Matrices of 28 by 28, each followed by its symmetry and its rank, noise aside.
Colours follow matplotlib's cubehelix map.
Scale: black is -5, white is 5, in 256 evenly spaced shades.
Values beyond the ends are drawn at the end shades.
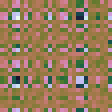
symmetric, rank one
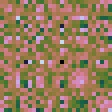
symmetric, rank three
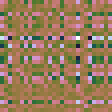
no symmetry, rank one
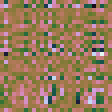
no symmetry, rank three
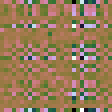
no symmetry, rank one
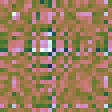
symmetric, rank two
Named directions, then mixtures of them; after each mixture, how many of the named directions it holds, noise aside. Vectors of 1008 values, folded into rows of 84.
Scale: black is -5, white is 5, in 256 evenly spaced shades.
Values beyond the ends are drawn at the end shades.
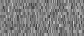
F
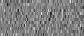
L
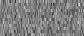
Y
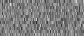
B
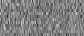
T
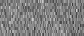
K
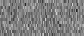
three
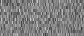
three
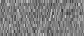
two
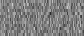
four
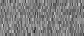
two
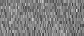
one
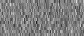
two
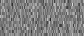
four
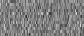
four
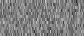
two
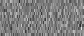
four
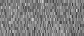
one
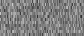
three
